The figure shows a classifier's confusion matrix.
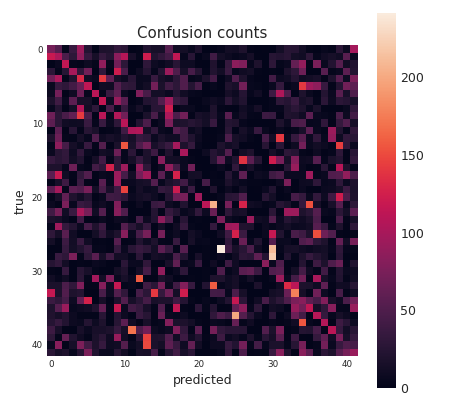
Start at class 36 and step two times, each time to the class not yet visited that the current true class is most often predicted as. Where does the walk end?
30
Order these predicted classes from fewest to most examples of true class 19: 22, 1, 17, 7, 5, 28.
28, 22, 7, 5, 1, 17
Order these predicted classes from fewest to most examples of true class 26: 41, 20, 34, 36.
20, 36, 34, 41
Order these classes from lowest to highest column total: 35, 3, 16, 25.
3, 35, 25, 16
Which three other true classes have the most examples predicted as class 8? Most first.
16, 31, 4
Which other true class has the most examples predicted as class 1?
17
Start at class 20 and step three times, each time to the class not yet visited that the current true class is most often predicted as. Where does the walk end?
10
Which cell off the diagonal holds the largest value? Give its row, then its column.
27, 23
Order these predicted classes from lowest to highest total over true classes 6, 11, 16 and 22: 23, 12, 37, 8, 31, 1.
23, 37, 31, 8, 1, 12
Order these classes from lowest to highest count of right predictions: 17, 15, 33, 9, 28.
28, 15, 9, 17, 33
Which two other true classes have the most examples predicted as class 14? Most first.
33, 5
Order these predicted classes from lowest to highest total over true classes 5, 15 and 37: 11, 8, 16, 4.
8, 11, 4, 16
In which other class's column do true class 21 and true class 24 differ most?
22
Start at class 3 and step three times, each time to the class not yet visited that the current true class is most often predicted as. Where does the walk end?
7
